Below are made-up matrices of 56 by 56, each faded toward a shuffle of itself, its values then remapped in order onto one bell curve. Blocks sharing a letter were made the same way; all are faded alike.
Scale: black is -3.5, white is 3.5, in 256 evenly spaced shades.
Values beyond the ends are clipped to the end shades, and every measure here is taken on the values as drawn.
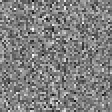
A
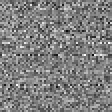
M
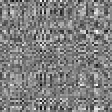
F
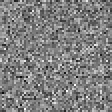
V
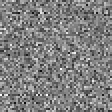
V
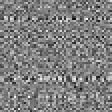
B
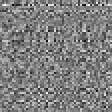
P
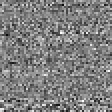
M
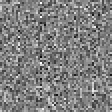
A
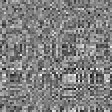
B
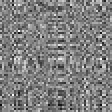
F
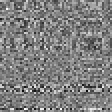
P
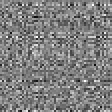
B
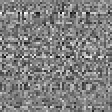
P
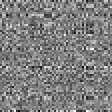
B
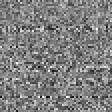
M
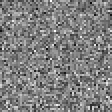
V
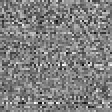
M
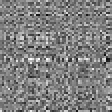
B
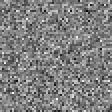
V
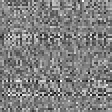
B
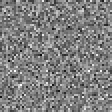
V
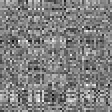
B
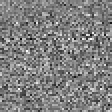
M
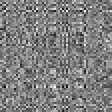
F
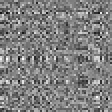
F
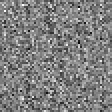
A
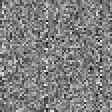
A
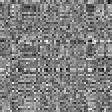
B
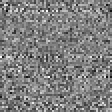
M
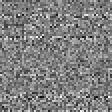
M
